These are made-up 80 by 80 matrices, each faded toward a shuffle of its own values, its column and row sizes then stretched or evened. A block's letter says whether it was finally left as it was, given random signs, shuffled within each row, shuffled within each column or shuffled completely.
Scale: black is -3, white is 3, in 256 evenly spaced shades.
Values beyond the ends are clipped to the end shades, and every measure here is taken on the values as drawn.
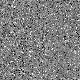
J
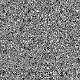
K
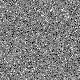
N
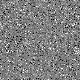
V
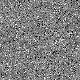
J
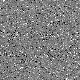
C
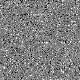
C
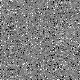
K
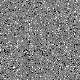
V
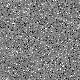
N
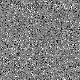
V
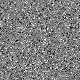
C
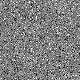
J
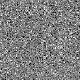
K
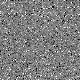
C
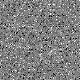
K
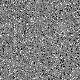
J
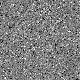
N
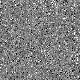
J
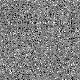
K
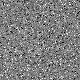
N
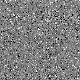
V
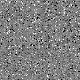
K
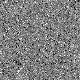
J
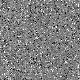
J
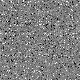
C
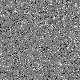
N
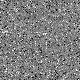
N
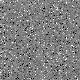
J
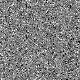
J
